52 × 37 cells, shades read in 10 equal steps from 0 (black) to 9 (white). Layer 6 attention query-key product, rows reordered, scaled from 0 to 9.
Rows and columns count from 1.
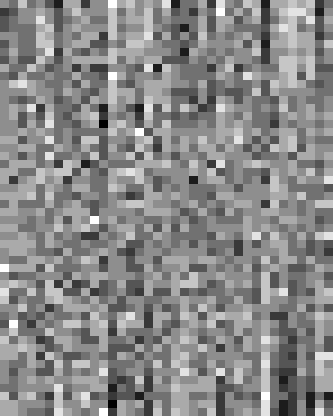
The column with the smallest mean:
12
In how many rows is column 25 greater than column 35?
23
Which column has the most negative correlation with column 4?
15
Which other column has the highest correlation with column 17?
32
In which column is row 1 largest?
13
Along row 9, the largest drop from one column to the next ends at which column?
18
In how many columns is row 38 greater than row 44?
17
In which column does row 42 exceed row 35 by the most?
2
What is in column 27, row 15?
4
